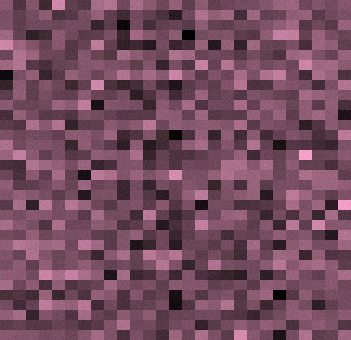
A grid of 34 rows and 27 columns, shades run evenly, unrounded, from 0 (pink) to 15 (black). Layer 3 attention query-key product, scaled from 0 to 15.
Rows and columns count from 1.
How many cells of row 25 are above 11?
4
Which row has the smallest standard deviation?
29
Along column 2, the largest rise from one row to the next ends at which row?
17
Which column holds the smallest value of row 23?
25
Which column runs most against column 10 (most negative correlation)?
16
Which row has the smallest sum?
18
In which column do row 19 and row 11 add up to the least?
7
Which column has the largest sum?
14
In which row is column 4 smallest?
28
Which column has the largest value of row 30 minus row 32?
22
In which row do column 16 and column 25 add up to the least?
23
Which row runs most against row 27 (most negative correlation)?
15
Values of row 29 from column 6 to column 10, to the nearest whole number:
10 9 9 5 7
